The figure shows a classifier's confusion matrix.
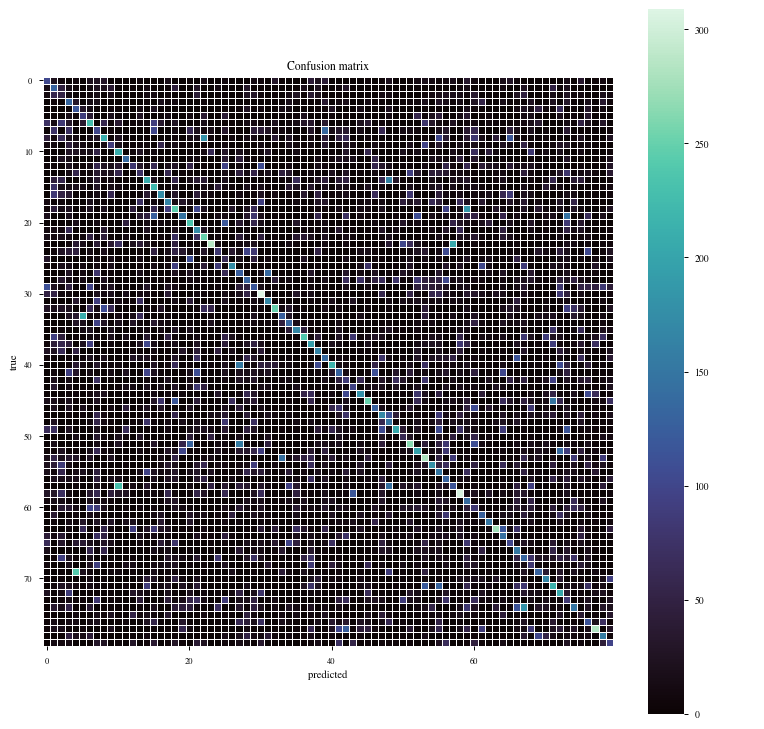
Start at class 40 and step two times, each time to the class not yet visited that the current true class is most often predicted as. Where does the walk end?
31
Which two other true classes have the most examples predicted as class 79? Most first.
70, 45
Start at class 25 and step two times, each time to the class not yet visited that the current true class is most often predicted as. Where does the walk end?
73
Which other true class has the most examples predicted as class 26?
45
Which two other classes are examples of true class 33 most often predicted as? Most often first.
5, 13
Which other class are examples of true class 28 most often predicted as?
56
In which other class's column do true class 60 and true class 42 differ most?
6
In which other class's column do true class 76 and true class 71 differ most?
53
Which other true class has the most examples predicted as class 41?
77
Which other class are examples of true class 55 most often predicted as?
14
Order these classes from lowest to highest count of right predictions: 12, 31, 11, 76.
12, 76, 11, 31
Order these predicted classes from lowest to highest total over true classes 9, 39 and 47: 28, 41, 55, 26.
26, 41, 28, 55
